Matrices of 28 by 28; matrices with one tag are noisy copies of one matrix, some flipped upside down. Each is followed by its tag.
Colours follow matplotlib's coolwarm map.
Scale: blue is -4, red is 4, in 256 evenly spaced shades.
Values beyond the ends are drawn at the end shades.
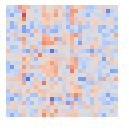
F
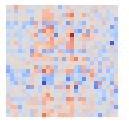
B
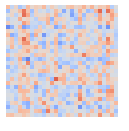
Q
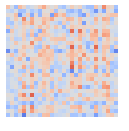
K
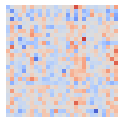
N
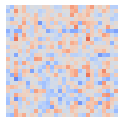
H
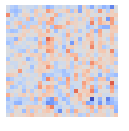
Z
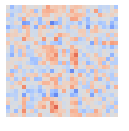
F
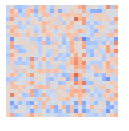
N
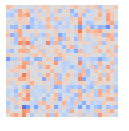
Q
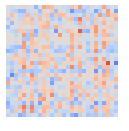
K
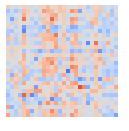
F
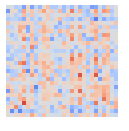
K
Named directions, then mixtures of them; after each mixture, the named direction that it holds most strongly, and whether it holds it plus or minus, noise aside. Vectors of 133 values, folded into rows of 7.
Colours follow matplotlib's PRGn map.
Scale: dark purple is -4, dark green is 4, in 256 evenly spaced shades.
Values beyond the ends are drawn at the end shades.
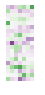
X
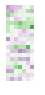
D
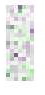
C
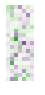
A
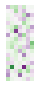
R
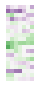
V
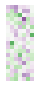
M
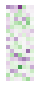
C, plus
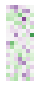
M, plus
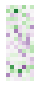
R, plus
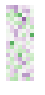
M, plus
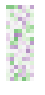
A, plus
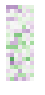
A, minus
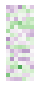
D, plus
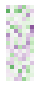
R, plus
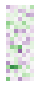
X, plus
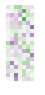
M, minus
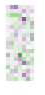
M, plus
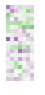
D, plus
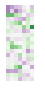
D, plus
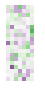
C, minus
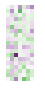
C, plus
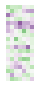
D, minus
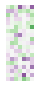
X, minus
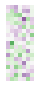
M, plus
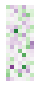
R, minus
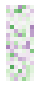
C, plus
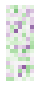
R, plus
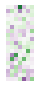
C, minus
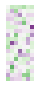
M, minus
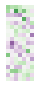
M, minus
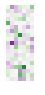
X, plus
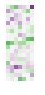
X, minus
